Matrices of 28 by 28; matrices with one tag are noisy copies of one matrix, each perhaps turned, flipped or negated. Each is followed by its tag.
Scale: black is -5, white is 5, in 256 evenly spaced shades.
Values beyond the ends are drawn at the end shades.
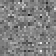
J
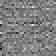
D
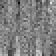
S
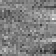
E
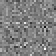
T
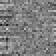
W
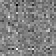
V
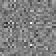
T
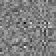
T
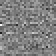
D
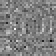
J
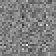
T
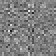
T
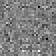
V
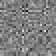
T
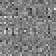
V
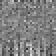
W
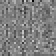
D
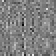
D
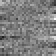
S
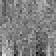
E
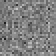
V
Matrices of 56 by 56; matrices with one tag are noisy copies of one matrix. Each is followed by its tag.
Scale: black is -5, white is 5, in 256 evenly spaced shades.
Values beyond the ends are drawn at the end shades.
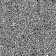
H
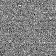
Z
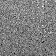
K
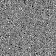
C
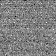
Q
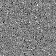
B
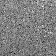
K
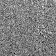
K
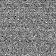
Q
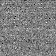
Q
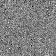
C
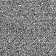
Z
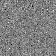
C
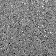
K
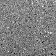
K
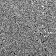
K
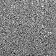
K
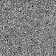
C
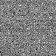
Z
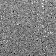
K
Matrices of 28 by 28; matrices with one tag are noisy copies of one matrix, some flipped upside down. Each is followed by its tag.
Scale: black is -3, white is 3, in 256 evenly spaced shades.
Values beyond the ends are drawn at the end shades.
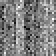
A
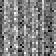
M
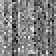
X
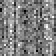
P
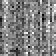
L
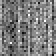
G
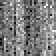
A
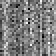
L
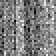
A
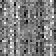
P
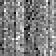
A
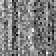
X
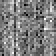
P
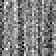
M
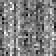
P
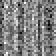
M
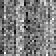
A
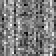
P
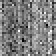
G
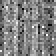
M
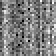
L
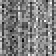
G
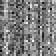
L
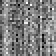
L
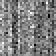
X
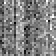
A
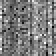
G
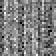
M
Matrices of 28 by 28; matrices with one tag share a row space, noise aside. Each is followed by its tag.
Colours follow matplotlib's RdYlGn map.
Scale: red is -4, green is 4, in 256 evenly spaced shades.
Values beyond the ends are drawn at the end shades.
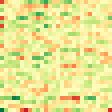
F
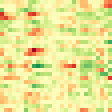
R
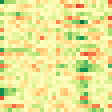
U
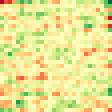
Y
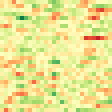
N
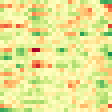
R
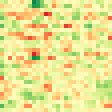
F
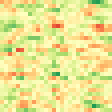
N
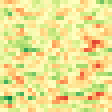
N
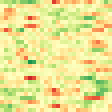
N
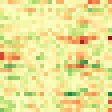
U
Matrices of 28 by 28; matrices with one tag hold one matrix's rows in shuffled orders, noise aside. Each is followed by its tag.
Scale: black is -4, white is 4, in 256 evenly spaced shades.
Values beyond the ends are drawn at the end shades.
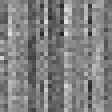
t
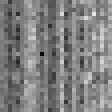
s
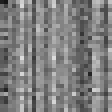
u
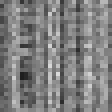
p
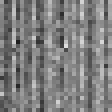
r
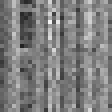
p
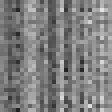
s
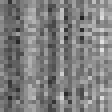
s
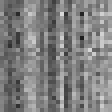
s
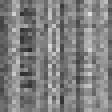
p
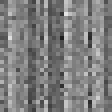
t
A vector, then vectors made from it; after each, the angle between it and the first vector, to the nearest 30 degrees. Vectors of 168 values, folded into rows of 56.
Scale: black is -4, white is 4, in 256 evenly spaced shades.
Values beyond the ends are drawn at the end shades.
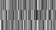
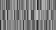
150 degrees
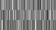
120 degrees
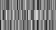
150 degrees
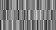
150 degrees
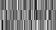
30 degrees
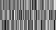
60 degrees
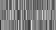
120 degrees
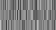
60 degrees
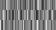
30 degrees
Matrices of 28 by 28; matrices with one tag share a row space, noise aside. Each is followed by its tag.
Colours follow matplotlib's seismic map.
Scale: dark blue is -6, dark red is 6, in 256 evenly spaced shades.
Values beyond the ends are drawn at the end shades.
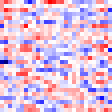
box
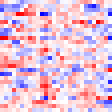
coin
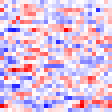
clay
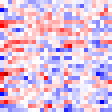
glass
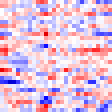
coin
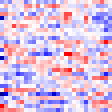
glass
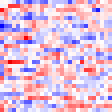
clay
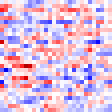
clay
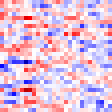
clay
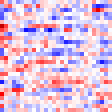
glass
